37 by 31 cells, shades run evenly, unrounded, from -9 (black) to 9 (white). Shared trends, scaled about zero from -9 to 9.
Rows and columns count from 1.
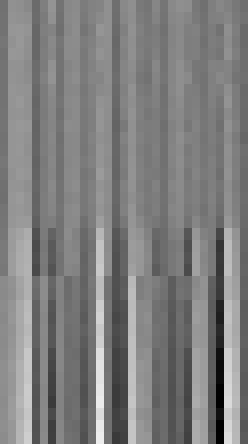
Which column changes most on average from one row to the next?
28
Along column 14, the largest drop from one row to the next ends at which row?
24
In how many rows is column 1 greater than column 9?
14
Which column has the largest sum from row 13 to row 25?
13
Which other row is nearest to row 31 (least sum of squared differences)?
32
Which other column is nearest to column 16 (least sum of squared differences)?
7
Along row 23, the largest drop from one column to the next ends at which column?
5
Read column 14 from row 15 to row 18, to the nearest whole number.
1 1 1 1
